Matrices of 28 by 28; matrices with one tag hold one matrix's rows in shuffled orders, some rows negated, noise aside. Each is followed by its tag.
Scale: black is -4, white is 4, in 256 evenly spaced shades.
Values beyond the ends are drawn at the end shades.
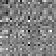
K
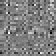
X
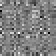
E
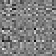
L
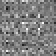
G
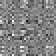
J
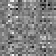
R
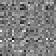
J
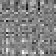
G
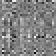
L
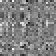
J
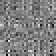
X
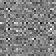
X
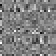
E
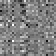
J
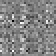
J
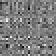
K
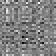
G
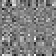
L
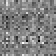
G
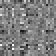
J
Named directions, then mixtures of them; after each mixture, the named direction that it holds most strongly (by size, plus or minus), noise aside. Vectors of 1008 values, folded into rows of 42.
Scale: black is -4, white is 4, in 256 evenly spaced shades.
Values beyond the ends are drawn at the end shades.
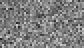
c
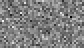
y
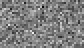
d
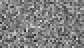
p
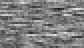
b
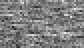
b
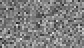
c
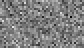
y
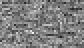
d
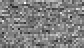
y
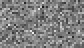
d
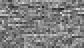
b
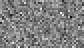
y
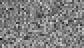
c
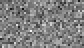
c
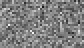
d
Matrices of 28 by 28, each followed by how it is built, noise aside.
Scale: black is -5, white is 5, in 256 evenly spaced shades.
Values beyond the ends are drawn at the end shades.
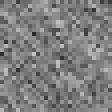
Toeplitz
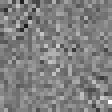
block diagonal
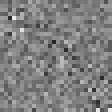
block diagonal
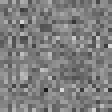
low rank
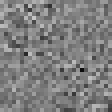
block diagonal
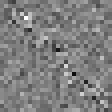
banded
